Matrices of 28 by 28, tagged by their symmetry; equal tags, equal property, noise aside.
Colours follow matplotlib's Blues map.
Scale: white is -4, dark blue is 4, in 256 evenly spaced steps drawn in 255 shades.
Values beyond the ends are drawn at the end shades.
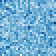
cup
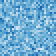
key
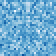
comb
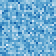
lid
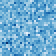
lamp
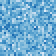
lid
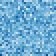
comb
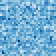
comb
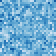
comb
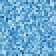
lamp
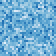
lamp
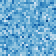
key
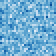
lamp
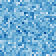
lamp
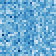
cup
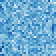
cup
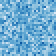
cup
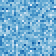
cup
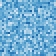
comb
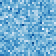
key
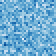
lid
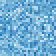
cup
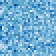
cup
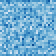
comb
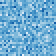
lid
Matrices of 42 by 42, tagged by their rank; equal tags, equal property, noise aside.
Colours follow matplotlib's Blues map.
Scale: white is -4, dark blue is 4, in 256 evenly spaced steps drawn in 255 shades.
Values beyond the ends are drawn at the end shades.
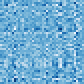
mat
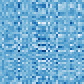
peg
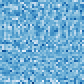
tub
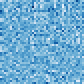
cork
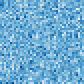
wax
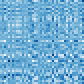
peg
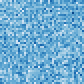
wax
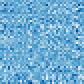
cork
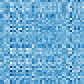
peg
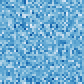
tub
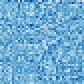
tub
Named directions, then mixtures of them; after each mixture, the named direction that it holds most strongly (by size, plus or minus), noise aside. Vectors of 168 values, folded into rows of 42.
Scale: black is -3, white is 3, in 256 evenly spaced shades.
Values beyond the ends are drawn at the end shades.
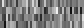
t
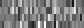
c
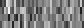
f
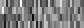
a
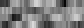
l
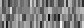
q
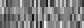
a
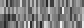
a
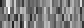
f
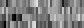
l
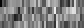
c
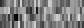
f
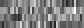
c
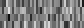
f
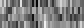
a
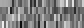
c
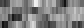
l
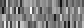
a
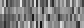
a
